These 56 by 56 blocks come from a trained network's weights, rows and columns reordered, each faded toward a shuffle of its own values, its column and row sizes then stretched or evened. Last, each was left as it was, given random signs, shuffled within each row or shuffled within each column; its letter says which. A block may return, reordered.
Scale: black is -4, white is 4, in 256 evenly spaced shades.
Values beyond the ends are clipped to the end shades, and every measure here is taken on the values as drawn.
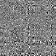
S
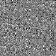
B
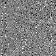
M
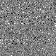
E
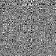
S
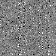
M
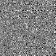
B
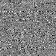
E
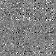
B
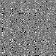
B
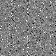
M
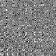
S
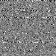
E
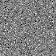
M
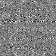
E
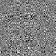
S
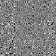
S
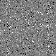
M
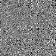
B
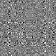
S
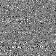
E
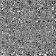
B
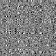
S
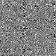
B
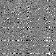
B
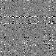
S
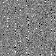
M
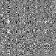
S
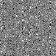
M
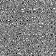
E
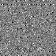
E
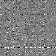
S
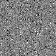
M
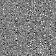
M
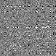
S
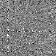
B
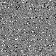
E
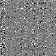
B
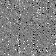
M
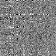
S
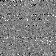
E
